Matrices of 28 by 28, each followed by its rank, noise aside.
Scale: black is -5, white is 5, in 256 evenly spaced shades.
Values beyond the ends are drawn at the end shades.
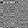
two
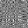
three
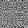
five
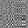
two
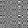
two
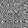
five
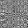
four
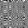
two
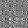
two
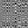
two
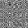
four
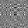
two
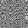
five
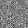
five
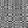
two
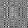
two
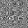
four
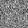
five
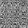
four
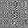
three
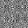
four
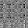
two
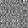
three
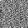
five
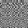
three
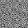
five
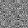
four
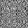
five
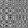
two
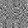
four
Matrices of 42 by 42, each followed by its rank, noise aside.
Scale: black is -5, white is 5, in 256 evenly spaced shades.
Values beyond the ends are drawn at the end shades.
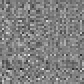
five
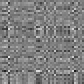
two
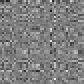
three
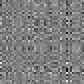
three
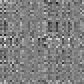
three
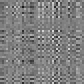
two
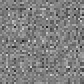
five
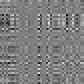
two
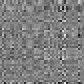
three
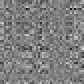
three
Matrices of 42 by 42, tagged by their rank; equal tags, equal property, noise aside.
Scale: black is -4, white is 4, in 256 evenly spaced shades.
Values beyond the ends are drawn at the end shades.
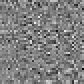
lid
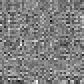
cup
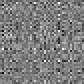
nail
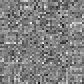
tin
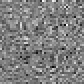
tin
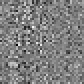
cup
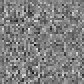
lid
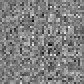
lid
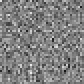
lid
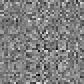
lid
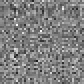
lid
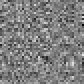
lid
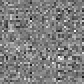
tin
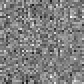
tin
